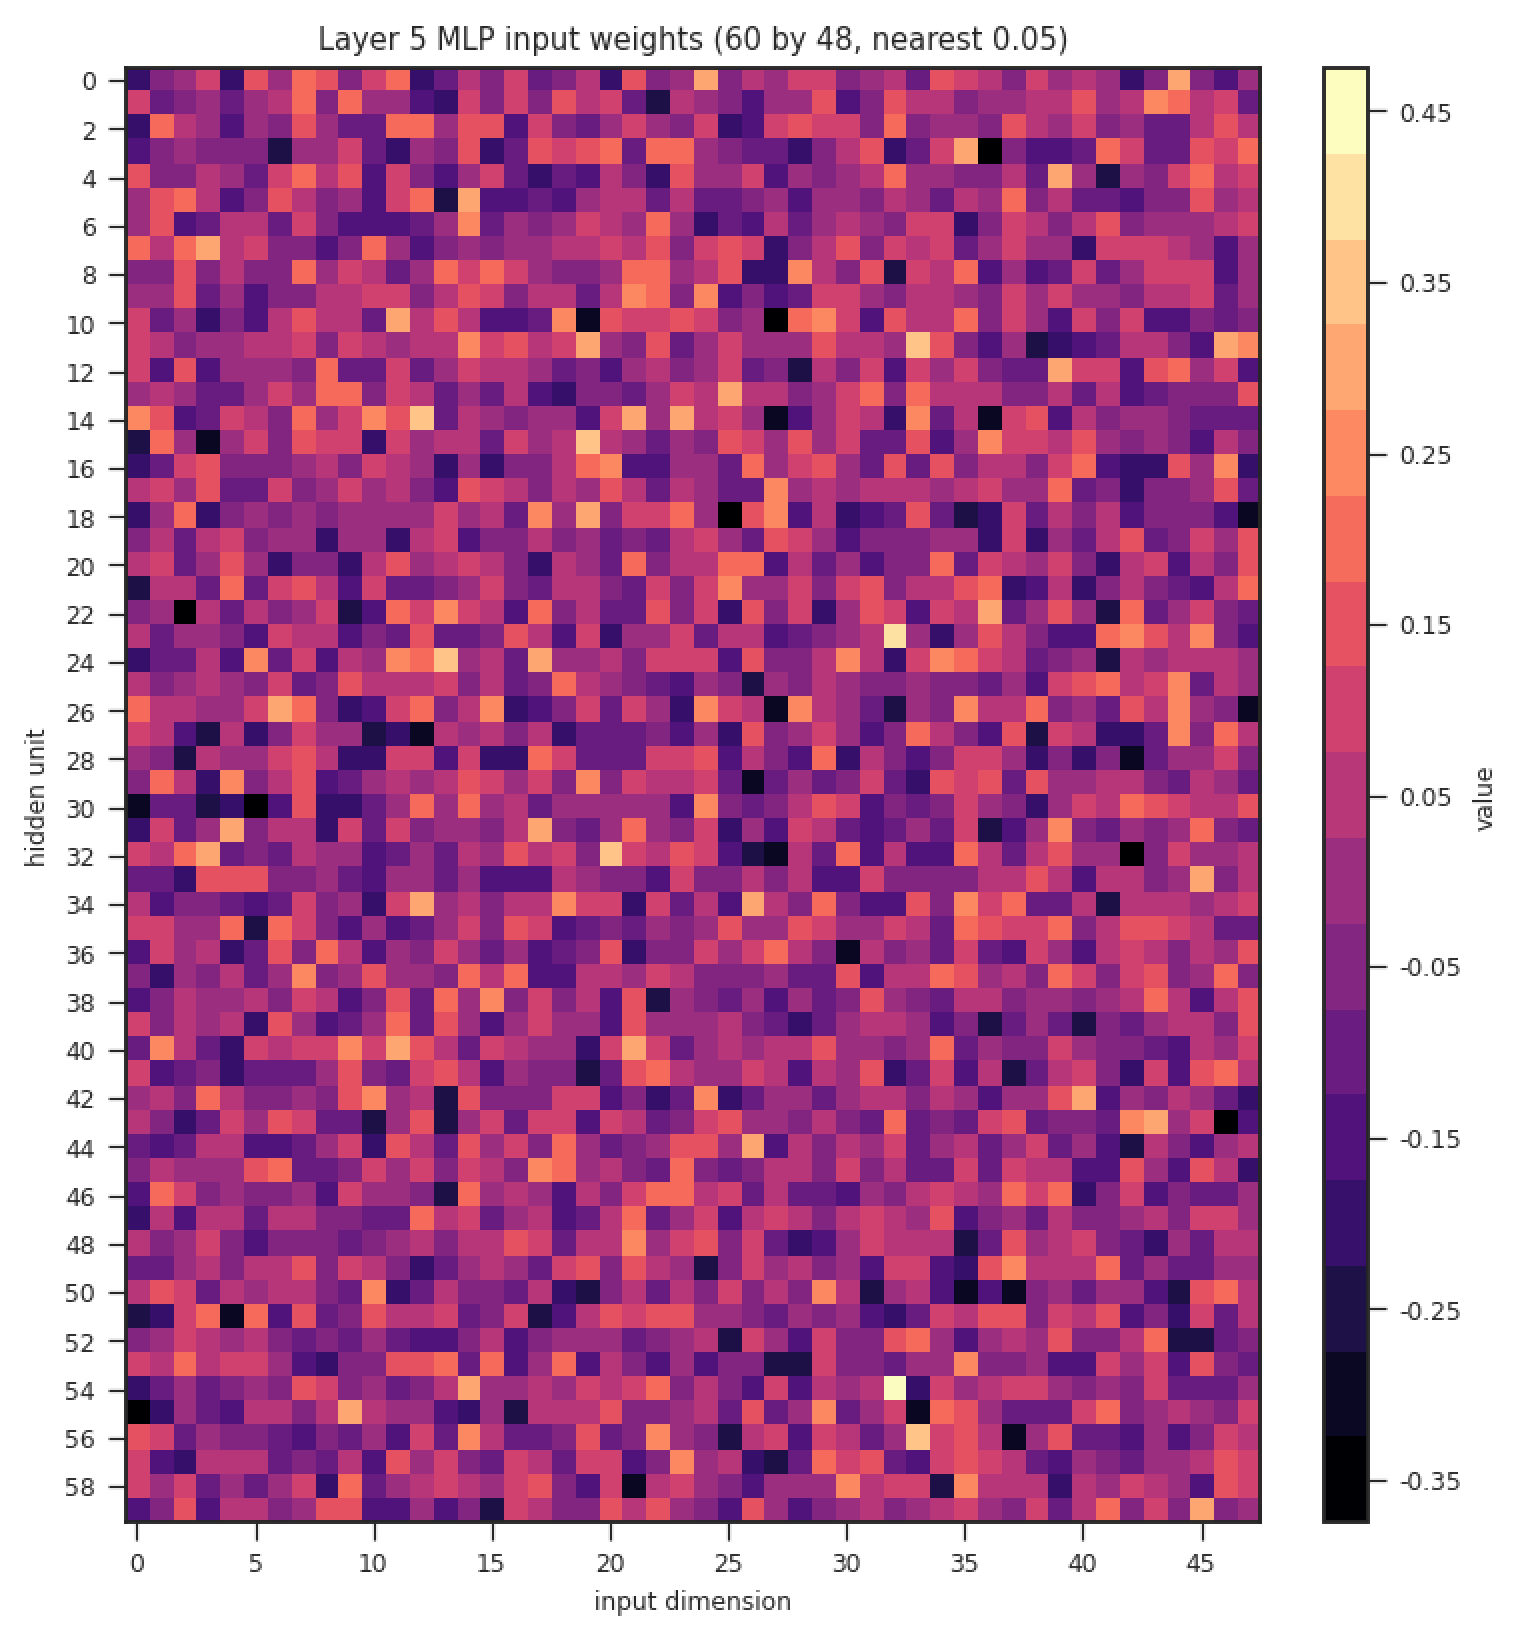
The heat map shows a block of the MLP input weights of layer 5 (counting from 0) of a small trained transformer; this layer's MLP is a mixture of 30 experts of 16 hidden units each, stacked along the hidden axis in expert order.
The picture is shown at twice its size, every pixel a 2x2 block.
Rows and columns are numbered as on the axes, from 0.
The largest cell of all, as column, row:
32, 54
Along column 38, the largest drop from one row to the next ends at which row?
27
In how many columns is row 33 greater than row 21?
15
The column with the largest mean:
14
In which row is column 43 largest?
43
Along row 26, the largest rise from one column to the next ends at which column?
28
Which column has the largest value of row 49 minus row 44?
41
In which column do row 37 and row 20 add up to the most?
34
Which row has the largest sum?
11
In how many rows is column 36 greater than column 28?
31
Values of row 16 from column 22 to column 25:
-0.15 0 0 -0.1
